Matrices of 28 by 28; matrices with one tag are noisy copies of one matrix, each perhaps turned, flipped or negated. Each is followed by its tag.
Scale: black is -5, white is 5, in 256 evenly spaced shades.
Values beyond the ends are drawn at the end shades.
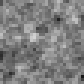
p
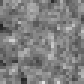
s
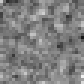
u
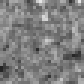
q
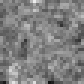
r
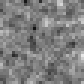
s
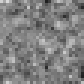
u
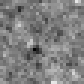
p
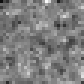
u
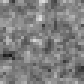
q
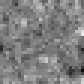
r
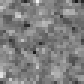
u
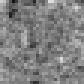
r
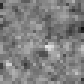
p
